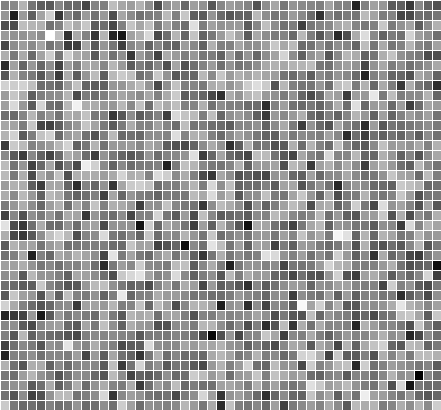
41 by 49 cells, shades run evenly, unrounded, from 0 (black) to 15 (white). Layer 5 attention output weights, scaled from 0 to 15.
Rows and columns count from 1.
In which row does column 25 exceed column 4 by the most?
26
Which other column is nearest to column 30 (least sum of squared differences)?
29
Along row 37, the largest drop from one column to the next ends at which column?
40
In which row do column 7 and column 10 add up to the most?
18
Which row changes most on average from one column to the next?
4
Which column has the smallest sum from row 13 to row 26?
28
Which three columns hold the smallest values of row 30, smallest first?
45, 33, 48
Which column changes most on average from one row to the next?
1
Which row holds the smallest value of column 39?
14
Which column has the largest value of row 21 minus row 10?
25
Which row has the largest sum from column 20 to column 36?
9
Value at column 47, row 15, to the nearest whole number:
10
